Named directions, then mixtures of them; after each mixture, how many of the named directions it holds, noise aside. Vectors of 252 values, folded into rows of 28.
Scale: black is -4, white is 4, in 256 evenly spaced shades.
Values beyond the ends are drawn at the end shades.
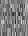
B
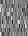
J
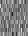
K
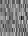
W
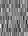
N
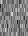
three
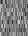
two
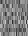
four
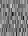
four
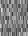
three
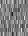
one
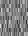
one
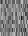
two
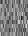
two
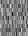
four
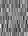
one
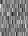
three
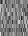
two
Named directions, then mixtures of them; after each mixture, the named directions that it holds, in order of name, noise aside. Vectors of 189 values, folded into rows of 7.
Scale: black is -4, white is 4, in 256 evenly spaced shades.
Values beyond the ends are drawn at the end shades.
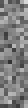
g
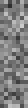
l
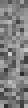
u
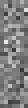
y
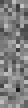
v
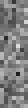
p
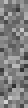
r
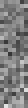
g, u, y.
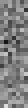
u, y.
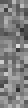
v.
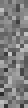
r, u, v.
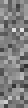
r.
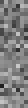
p, r, v.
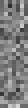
l, v.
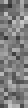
l.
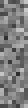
g, p.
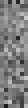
g, l, u.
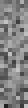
u.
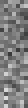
l, u, v.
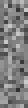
v, y.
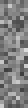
l, u.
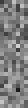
v.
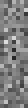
y.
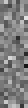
l, r.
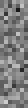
r, v, y.
